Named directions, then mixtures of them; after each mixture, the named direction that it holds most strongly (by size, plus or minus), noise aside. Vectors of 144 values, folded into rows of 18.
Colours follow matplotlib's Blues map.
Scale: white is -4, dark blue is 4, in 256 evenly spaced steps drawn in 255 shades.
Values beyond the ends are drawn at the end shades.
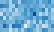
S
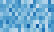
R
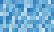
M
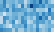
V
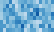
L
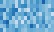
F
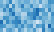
L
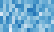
M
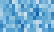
L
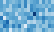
S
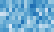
V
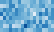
S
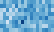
F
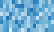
M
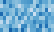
R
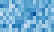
S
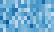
F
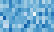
S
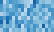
M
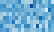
R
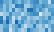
M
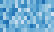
F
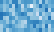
L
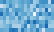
R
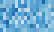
F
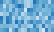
M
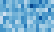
V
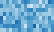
V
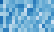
M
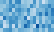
S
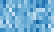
R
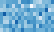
V
